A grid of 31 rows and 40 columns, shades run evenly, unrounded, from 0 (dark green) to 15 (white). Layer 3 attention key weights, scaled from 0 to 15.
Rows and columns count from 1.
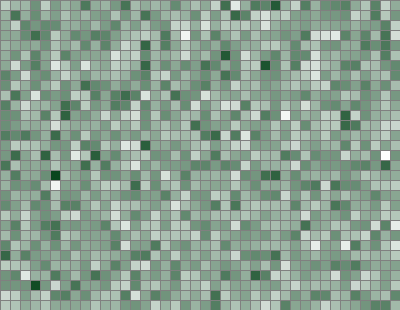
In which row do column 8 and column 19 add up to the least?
11
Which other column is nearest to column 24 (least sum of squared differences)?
40
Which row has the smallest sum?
17
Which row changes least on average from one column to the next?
31
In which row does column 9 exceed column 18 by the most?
10
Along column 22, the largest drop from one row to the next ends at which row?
21
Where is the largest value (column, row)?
39, 16
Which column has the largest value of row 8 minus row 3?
3
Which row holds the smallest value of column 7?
12
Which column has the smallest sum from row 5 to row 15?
15
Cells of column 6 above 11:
4
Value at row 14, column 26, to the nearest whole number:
5
